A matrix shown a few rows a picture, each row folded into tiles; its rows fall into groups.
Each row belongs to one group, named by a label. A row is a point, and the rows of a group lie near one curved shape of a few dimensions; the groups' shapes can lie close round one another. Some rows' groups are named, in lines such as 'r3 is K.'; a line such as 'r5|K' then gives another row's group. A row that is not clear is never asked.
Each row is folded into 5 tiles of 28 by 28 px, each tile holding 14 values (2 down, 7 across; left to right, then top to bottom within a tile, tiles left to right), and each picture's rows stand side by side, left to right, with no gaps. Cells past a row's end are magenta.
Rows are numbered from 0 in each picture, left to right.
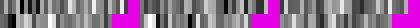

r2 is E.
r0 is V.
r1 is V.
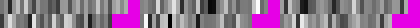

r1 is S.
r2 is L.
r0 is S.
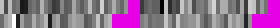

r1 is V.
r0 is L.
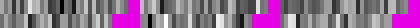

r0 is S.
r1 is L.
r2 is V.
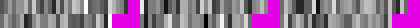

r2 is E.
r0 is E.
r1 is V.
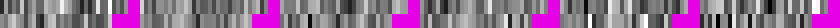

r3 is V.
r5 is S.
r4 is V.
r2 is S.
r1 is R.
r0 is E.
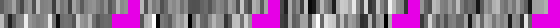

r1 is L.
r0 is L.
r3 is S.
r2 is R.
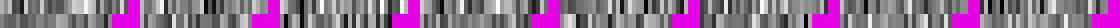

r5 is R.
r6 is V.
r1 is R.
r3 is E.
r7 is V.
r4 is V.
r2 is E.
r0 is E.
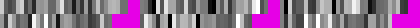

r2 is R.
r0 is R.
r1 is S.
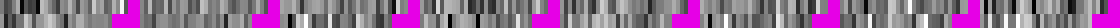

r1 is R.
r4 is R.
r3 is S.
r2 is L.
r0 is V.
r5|L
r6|V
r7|R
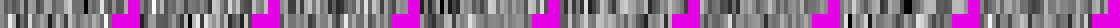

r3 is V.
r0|V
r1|S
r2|S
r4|R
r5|V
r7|S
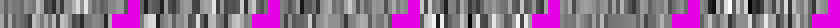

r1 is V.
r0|E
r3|L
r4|R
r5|S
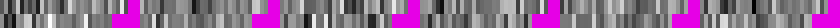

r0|V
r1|L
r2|R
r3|E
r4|E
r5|L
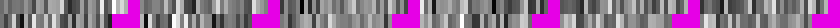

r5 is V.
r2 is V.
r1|E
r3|R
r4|V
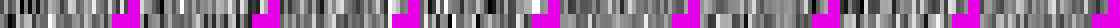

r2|E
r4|V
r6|V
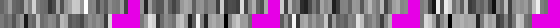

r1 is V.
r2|L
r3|S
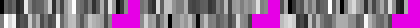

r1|S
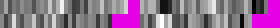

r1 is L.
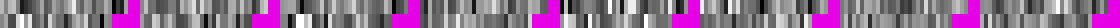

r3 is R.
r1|E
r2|L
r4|V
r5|S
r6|S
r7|E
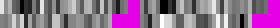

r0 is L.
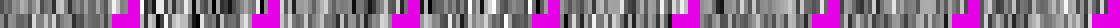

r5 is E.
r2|R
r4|E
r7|E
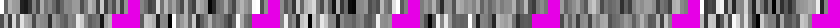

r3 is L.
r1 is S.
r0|L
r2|S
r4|S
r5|R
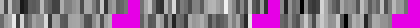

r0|L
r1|E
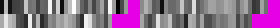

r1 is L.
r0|V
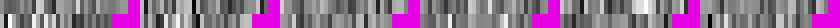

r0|E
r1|R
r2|L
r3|V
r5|L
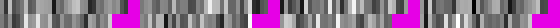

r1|E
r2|V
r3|R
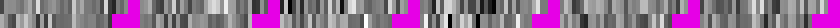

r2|V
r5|E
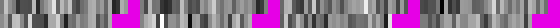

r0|E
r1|L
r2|E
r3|V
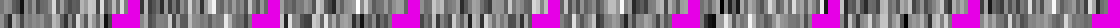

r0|E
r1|V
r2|E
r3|S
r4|E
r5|V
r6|V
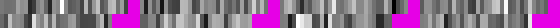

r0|R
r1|V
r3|E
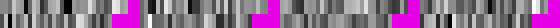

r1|S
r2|E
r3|S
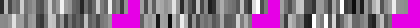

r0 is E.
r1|S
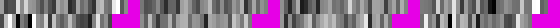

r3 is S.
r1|V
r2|V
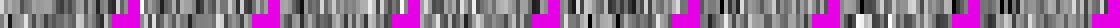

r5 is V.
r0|L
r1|L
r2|E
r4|S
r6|L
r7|V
